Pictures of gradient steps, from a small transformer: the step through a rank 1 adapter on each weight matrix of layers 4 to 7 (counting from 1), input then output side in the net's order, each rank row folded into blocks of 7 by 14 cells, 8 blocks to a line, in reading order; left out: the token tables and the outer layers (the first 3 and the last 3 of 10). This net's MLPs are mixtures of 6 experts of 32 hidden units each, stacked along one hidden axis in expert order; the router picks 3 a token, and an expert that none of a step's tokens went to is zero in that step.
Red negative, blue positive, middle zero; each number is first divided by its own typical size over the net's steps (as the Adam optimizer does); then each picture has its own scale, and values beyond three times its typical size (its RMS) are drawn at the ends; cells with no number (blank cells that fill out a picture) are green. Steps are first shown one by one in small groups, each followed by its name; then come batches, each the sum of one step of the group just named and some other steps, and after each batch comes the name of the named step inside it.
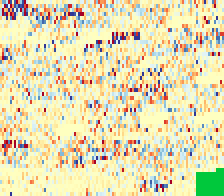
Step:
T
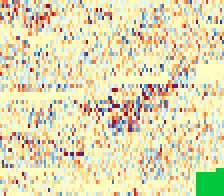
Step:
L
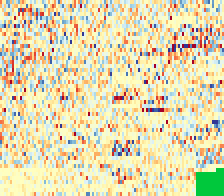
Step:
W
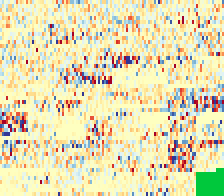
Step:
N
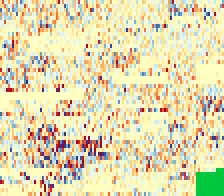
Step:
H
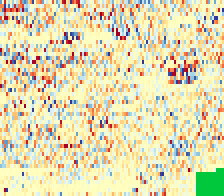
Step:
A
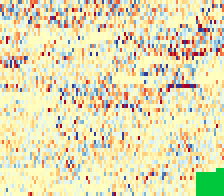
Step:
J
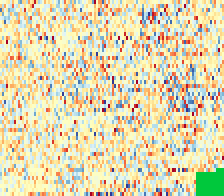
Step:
J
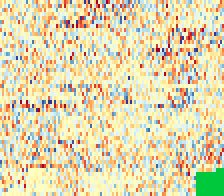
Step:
A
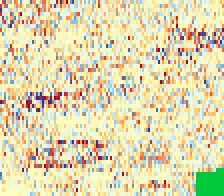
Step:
H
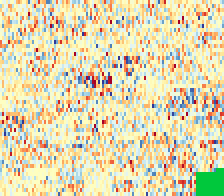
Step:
N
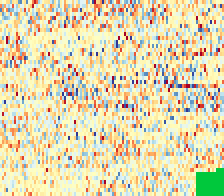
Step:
J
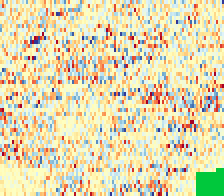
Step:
H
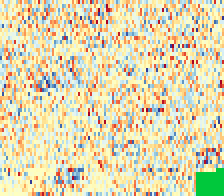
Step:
W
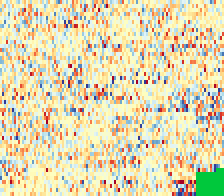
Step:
W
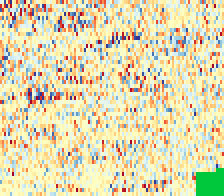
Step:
T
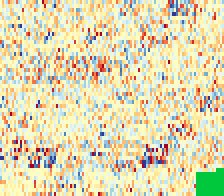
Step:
H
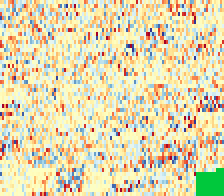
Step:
H
